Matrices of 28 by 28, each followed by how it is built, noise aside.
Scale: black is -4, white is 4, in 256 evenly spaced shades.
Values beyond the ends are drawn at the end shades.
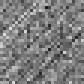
Hankel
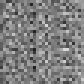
repeating rows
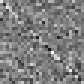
diagonal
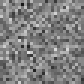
repeating rows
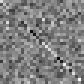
diagonal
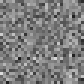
repeating rows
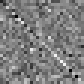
diagonal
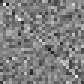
diagonal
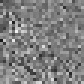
lower triangular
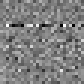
uneven rows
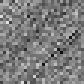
Hankel
